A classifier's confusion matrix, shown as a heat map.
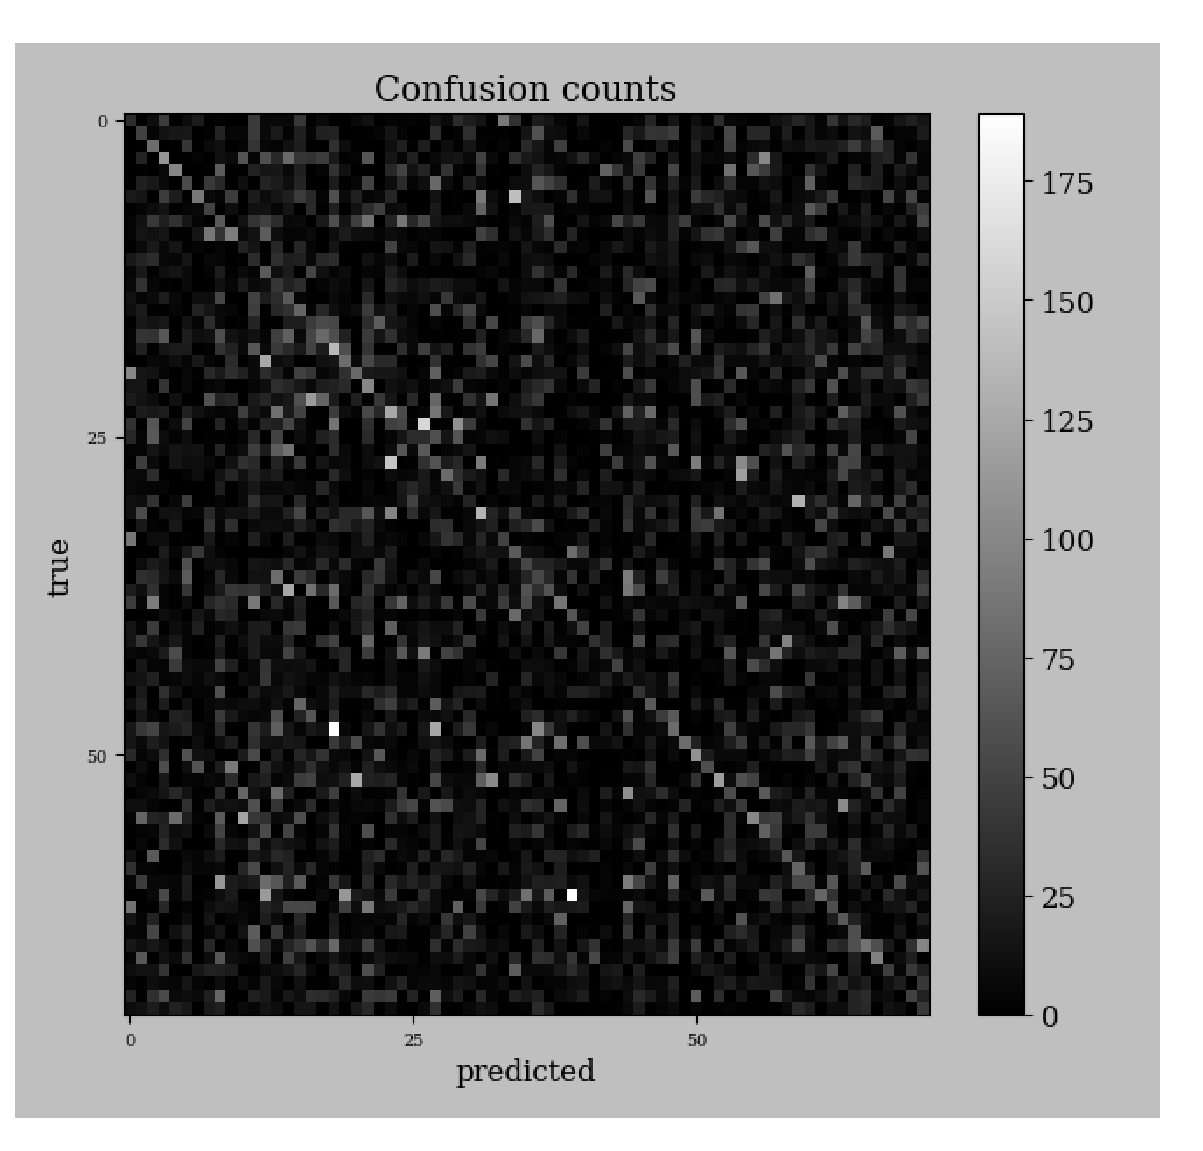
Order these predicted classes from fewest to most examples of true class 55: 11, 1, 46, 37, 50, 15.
50, 37, 46, 11, 15, 1
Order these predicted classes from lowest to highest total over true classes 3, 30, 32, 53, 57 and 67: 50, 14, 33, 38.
33, 38, 50, 14
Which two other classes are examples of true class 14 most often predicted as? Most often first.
57, 45
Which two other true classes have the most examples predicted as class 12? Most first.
19, 61
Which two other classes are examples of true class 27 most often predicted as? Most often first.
23, 54
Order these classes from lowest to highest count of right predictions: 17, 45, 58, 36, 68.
68, 45, 36, 58, 17
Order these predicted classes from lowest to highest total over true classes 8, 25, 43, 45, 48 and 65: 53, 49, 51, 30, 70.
51, 49, 30, 53, 70
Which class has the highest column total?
18
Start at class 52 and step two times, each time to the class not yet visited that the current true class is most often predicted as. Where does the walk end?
0
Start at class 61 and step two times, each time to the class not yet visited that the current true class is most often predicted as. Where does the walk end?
34
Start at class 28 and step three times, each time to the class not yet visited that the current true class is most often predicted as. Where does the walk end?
38
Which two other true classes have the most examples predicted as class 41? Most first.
66, 65
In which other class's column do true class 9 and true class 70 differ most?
7
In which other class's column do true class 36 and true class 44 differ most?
13
